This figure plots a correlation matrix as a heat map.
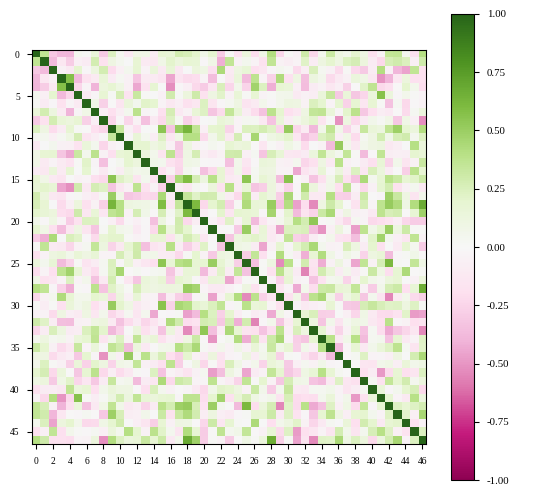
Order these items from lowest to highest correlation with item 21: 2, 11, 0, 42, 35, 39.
2, 35, 11, 0, 39, 42
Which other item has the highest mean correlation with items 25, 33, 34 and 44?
23
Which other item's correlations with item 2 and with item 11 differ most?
36
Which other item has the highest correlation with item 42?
25
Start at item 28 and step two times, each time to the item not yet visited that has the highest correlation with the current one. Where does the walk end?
18
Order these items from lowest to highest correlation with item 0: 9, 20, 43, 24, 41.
24, 41, 20, 9, 43
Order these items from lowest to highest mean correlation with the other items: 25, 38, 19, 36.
38, 36, 25, 19
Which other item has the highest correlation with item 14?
45
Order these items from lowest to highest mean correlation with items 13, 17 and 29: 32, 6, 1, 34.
32, 1, 6, 34
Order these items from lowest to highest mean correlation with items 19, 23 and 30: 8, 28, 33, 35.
8, 33, 28, 35
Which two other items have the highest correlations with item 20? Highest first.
33, 31
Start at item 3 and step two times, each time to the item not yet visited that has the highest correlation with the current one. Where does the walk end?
26
